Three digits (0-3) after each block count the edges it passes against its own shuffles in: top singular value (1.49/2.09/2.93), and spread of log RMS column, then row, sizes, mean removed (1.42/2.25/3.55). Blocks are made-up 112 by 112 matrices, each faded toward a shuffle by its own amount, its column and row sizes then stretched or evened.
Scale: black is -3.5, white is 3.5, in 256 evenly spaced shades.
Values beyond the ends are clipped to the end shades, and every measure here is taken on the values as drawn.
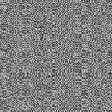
3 2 0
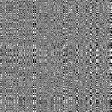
3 3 2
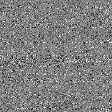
1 0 2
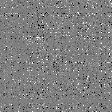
0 2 2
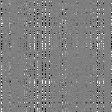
3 3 2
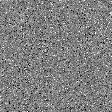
0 1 0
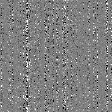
1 3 0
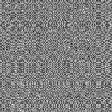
3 0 2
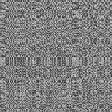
3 1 2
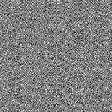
2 0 0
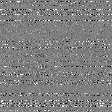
1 0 3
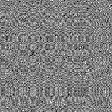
3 0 0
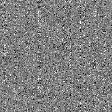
1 2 0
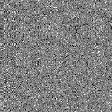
2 1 0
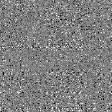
1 2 2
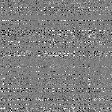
0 2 3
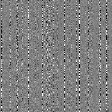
3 3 0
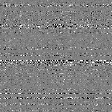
2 1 3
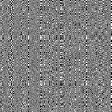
3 3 1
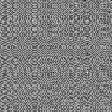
3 0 1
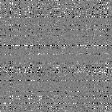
2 2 3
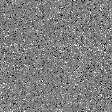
0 1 1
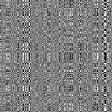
3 3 1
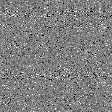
1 0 2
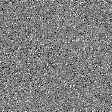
0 0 1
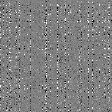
0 3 2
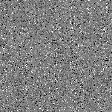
0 1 0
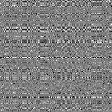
3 0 3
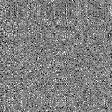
2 1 0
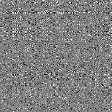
2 1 2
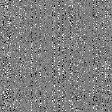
1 3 1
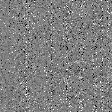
0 2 0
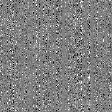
0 3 0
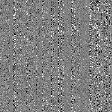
1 3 0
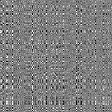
3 3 2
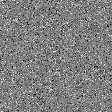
0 0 1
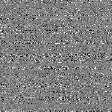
0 0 3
